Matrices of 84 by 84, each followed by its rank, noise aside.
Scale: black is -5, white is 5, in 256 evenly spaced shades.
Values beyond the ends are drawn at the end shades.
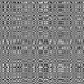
two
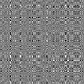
two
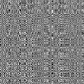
four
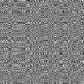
four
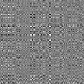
three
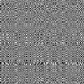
three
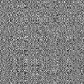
six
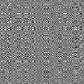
four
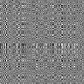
two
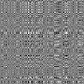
three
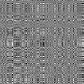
two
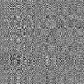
six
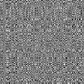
six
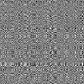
four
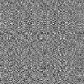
six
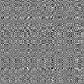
three
